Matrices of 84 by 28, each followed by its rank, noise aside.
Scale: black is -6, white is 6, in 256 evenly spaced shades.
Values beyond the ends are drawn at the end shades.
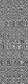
three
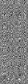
five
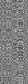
three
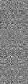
five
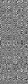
five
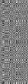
two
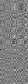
three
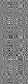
three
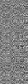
five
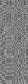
five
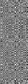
three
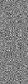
five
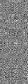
five
